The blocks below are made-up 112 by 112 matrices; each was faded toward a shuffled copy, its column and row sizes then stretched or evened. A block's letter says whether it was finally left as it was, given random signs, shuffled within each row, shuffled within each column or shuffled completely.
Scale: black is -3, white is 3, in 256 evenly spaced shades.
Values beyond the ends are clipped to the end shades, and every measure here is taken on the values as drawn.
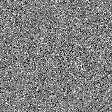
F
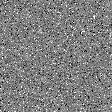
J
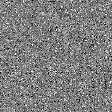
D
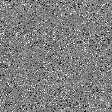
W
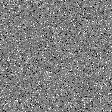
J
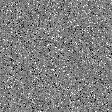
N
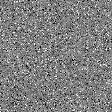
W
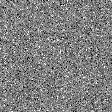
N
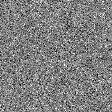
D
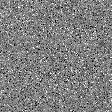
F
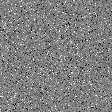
J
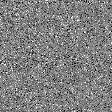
D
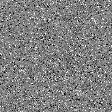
D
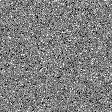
J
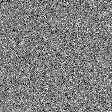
N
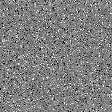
D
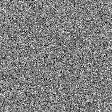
F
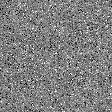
N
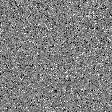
F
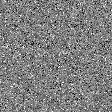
F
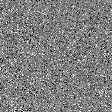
W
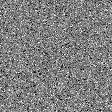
J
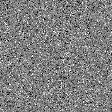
N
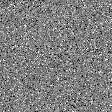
F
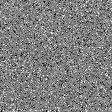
J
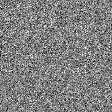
D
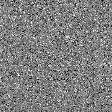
D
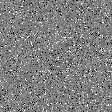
F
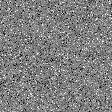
J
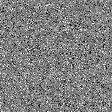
D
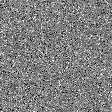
J
